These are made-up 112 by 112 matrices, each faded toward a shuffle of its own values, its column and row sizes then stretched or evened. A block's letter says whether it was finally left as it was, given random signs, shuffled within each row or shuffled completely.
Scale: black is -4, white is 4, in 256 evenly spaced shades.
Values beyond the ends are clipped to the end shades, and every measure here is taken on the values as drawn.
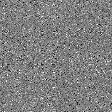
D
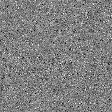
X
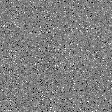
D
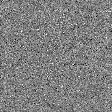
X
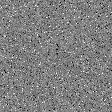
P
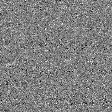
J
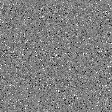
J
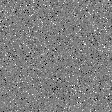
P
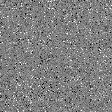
D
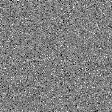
D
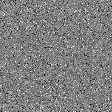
X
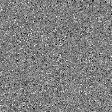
J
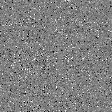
J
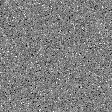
P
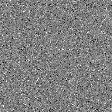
J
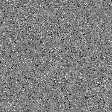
X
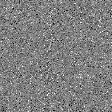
D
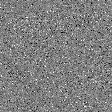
X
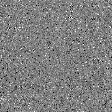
D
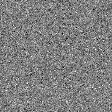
J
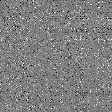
D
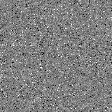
D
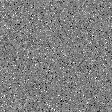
P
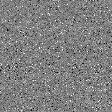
D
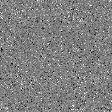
J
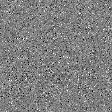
D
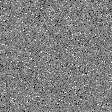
X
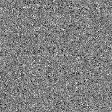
D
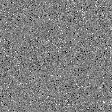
J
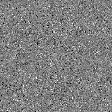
D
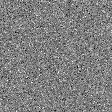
P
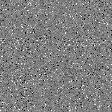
D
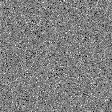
X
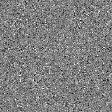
D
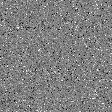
X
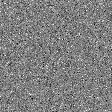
P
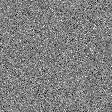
P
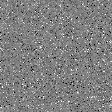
D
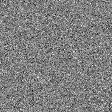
X
